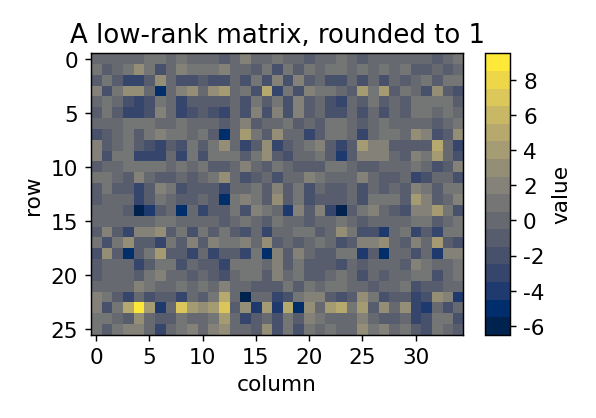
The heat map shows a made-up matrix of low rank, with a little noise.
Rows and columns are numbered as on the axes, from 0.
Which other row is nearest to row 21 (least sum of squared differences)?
1
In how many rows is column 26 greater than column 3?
13
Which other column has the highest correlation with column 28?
34
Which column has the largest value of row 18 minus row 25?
6
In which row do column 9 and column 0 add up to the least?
18
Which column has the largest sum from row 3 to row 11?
32
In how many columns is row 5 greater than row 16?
12
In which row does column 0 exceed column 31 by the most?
23
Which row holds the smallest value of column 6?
3
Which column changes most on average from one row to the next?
14
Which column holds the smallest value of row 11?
30
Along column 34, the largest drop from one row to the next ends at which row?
8
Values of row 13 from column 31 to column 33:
2 -1 0
